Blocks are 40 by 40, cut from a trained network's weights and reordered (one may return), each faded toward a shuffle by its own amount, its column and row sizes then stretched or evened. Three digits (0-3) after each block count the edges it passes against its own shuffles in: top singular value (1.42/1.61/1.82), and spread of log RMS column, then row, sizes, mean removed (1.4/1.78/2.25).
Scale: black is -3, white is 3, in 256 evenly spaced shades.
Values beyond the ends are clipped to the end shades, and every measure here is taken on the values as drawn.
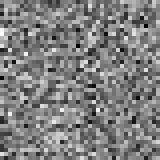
2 1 0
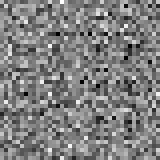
2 1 0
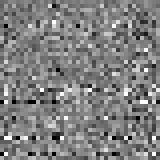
2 1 3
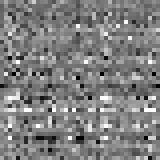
1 1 3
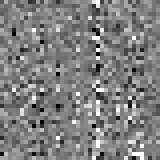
1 3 1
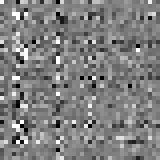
2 3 3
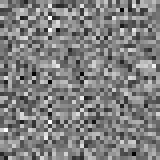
3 1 1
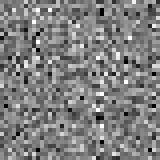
1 2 0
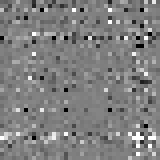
0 2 3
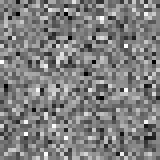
1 1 1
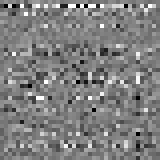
1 1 3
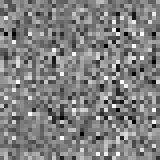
0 3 1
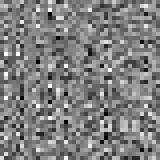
3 3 0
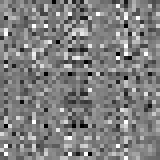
1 2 1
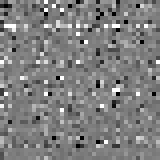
0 2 2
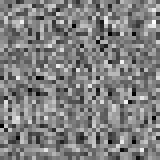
2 0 1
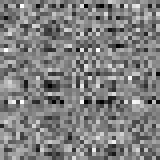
3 1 3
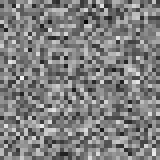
3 0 0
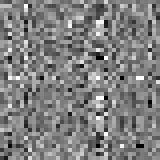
3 3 1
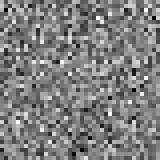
1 0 0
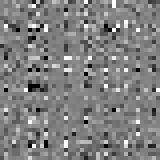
1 3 3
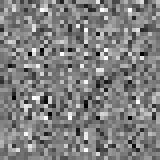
0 2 2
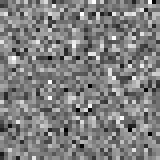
0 0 0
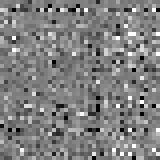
0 1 2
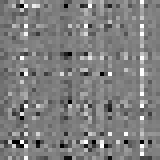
2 3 3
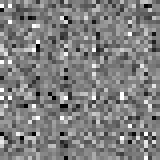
0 3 2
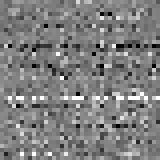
2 1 3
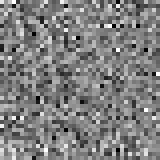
2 1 1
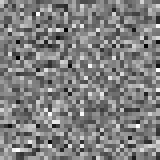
2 1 1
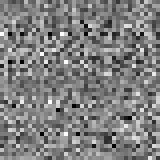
2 0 2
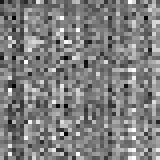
2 2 1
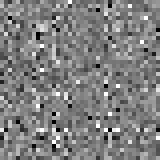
2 3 0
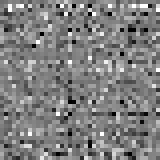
1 1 2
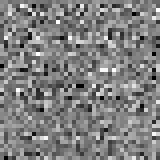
0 1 3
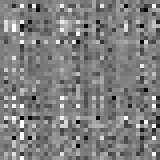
2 3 3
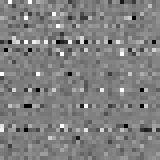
1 0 3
